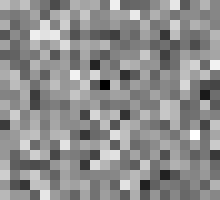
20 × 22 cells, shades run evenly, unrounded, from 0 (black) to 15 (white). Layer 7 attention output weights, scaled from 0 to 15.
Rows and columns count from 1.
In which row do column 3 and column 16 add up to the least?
19
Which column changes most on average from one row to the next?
10
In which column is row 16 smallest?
22
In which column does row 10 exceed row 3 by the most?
8
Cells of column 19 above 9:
7
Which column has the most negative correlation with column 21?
13
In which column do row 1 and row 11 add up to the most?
18
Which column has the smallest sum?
17
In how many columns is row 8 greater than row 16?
13
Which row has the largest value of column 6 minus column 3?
4
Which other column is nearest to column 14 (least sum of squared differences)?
16
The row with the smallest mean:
6
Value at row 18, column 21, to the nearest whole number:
9
